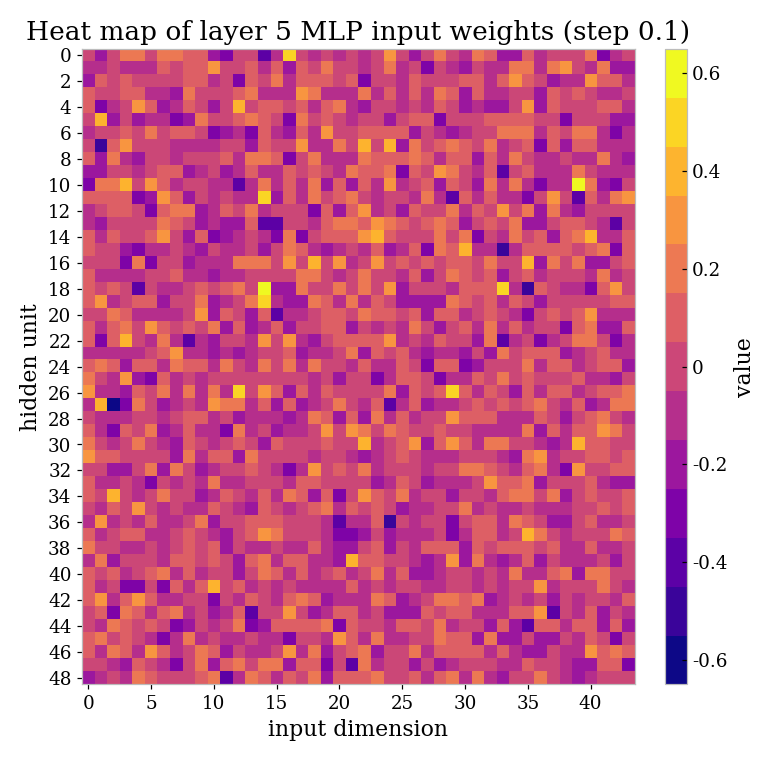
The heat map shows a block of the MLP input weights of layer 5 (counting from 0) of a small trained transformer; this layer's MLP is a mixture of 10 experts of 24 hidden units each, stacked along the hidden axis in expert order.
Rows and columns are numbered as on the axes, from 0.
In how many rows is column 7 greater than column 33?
23
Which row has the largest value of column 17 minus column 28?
5
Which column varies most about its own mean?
14
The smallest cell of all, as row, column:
27, 2
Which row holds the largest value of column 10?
41
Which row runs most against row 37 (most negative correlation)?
13
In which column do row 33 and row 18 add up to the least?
4
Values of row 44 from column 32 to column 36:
-0.2 0.1 -0.2 -0.4 0.1
